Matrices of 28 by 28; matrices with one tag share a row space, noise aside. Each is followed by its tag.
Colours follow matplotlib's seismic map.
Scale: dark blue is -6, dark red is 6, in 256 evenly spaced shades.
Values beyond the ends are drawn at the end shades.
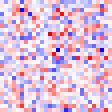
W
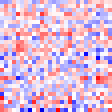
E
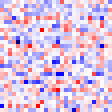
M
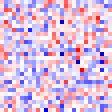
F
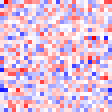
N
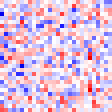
N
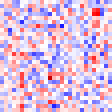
W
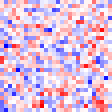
M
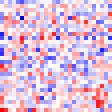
E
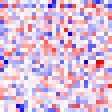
E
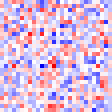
W
